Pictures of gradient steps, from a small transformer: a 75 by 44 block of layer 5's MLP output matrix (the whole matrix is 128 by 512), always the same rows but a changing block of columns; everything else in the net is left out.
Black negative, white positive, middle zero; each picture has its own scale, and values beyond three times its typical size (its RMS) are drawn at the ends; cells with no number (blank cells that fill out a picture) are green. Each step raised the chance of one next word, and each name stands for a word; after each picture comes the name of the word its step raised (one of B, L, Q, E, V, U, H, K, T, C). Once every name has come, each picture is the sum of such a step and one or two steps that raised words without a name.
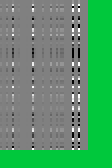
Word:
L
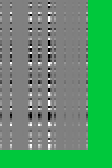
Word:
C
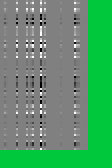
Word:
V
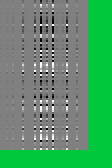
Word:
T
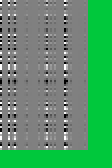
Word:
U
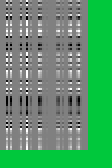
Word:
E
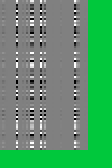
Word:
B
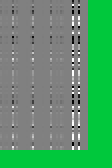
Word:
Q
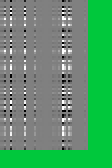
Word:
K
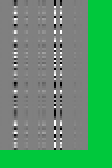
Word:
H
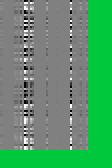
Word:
Q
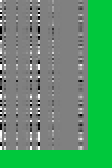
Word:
U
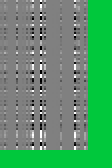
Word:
U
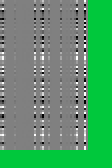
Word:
V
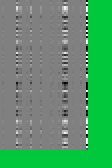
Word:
H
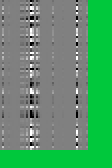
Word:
H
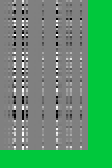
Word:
B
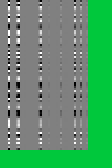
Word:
H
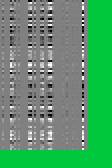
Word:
T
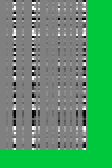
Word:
L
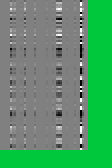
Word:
L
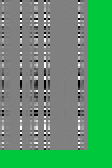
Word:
B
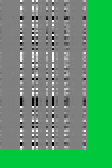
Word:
E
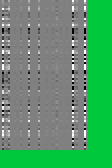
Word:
K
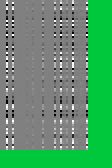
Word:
B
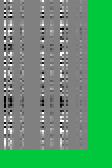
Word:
E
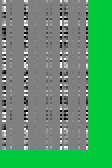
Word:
B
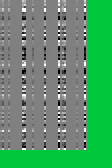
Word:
L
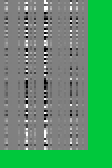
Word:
V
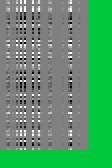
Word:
V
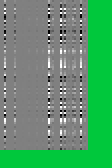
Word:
K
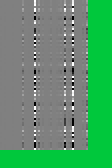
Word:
L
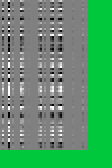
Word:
L
